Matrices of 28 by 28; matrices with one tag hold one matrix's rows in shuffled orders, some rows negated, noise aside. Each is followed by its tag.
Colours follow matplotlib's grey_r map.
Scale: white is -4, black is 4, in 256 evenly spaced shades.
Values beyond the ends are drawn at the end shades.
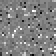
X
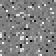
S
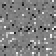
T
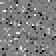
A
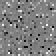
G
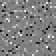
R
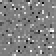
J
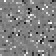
J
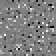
J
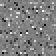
A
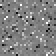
R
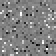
R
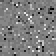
J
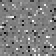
T
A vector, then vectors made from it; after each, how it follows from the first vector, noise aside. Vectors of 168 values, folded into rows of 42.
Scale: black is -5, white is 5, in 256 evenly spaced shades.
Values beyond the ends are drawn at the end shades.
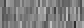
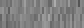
wrapped around, shrunk.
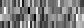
wrapped around, scaled up.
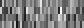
wrapped around, scaled up.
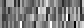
scaled up.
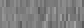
negated, shrunk.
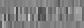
reversed, negated, partly zeroed.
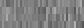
negated, shrunk.
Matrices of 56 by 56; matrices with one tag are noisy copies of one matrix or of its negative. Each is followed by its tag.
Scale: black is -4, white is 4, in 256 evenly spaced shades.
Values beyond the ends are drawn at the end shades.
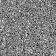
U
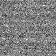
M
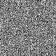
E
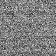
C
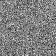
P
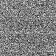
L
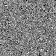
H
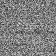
L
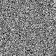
U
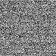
M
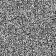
P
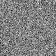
E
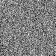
E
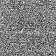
L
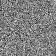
U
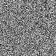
H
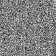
U
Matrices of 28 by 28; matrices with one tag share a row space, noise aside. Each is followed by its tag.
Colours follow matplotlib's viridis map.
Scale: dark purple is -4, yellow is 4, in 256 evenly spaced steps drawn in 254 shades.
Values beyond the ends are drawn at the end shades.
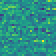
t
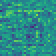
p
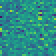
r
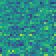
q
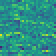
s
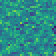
q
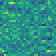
t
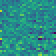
r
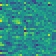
p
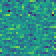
q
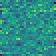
r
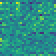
r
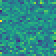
r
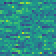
s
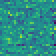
q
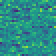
s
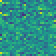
r
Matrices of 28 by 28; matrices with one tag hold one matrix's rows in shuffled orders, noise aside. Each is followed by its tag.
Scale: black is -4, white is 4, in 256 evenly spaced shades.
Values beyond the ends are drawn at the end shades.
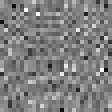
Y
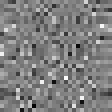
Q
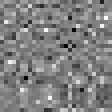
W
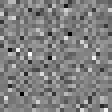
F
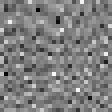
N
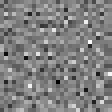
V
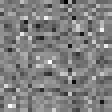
W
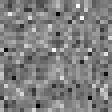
N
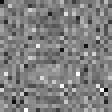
Y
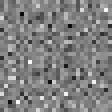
F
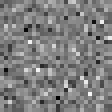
V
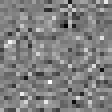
W
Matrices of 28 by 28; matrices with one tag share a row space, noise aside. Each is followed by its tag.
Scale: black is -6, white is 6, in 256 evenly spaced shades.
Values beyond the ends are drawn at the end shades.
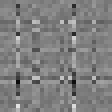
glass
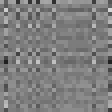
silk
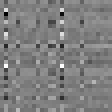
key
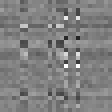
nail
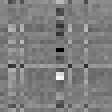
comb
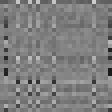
silk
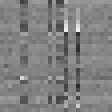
nail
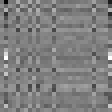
silk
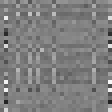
silk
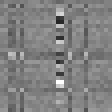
comb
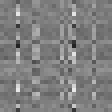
glass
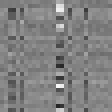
comb
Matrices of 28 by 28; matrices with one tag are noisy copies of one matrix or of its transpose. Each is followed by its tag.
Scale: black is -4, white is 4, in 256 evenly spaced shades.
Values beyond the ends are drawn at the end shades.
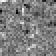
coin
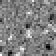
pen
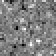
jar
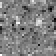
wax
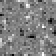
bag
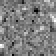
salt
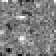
wax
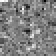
coin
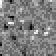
coin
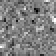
salt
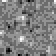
wax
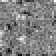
wax
